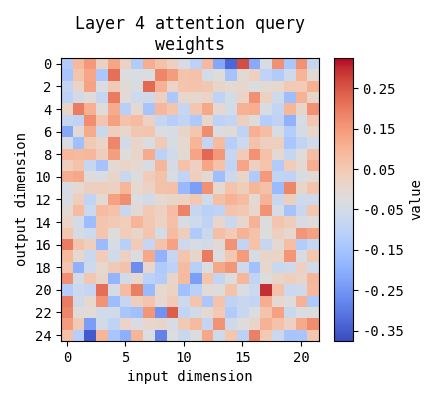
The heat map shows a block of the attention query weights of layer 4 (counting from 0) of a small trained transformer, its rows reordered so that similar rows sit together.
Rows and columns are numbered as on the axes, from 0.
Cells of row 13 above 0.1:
2
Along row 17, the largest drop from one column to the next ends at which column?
8
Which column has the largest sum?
17
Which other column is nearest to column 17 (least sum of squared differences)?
3
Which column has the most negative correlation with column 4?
0
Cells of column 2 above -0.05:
15
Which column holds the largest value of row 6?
12
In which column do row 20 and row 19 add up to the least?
11
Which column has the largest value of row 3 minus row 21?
4
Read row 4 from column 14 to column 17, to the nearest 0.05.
-0.05 0.1 0.1 -0.05
